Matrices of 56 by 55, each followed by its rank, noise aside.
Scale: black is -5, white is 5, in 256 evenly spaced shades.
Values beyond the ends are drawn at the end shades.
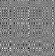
two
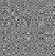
four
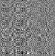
four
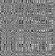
three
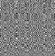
four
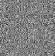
eight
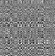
three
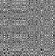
four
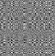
two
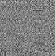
eight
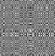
two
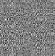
six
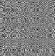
four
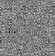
eight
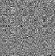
eight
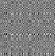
two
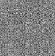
eight
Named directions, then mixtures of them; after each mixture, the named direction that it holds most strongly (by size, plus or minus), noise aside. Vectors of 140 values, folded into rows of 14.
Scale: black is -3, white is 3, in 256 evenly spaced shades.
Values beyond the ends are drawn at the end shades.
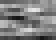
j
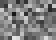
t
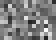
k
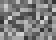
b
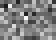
t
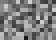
b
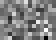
k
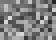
b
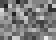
t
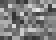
t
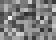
b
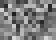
t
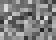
b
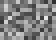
b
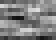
j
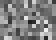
k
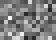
b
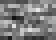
j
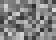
b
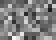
t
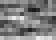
j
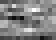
j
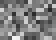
t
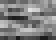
j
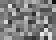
k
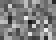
k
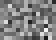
k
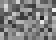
b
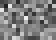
t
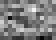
j
